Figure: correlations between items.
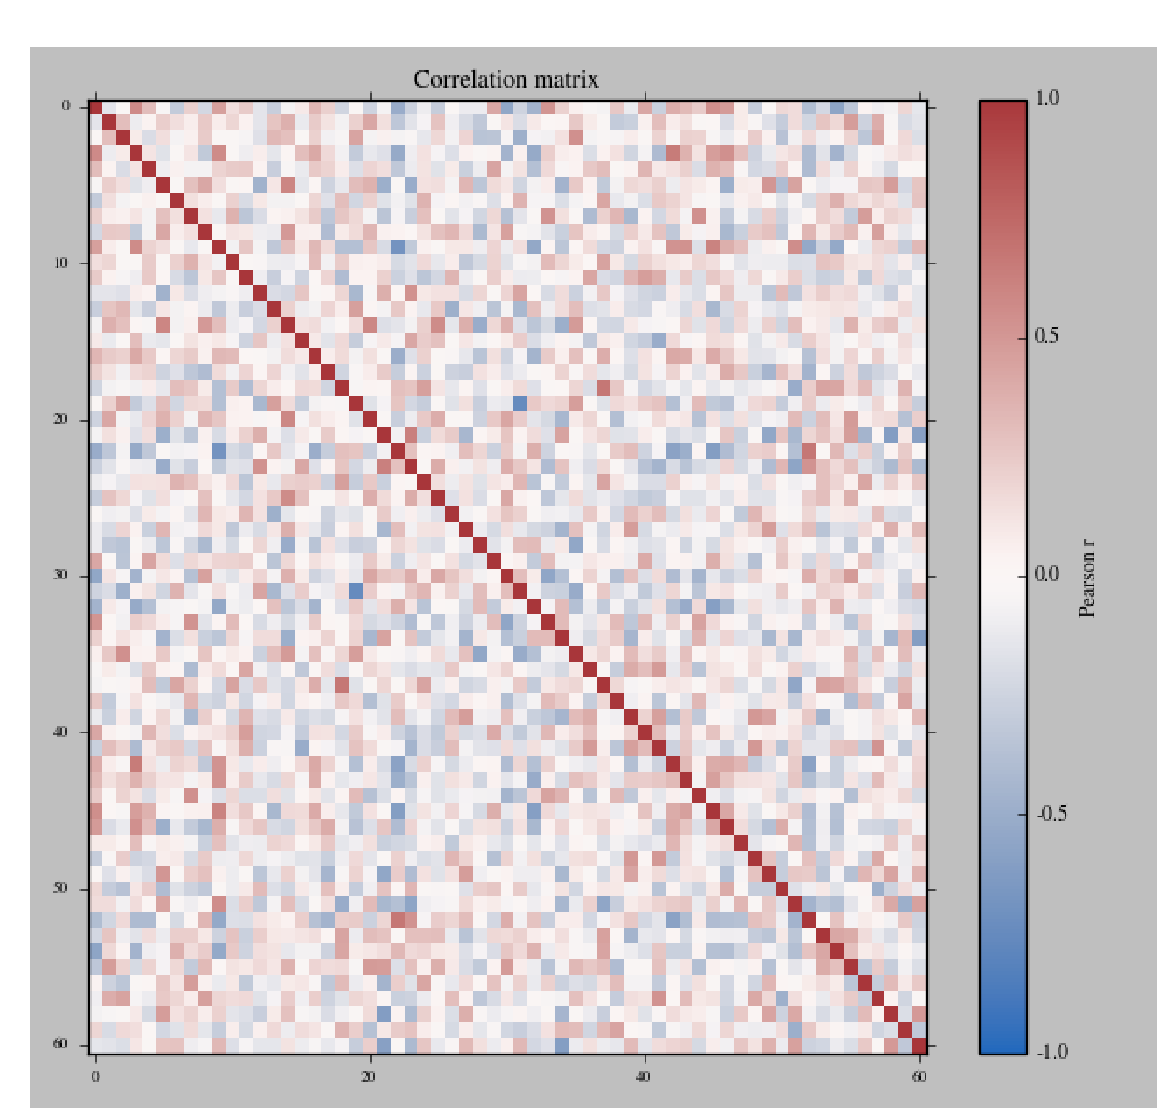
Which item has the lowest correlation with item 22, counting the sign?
9
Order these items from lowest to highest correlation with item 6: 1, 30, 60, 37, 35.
35, 30, 1, 60, 37
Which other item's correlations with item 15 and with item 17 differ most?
52
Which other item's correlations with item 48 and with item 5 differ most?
14
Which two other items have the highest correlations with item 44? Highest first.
7, 33
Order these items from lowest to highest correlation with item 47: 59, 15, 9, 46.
59, 15, 46, 9
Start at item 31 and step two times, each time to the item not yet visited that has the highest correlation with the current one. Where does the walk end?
23
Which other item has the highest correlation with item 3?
42
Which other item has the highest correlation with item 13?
19
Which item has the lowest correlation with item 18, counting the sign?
51
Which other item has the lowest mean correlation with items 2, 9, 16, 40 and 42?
22
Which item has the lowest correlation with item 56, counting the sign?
21
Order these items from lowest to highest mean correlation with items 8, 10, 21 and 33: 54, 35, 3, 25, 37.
3, 25, 35, 54, 37
